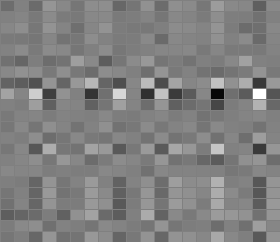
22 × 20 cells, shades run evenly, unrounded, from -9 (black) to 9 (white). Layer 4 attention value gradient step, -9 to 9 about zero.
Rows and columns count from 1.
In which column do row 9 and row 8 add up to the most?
19
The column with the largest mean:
16
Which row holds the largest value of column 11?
8
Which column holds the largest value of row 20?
11
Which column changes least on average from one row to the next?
10
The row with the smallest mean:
9
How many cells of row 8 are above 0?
12
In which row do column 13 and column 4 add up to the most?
14
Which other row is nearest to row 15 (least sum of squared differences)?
7
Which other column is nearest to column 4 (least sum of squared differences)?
13
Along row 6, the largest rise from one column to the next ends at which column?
6
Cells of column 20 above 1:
7
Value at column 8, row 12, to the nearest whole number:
1
